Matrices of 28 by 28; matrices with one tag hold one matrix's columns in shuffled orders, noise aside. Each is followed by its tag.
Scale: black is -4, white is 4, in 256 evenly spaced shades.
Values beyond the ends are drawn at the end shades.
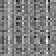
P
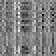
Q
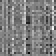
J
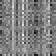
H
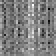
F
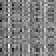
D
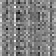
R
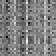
P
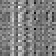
R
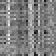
H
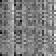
H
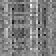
F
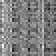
D
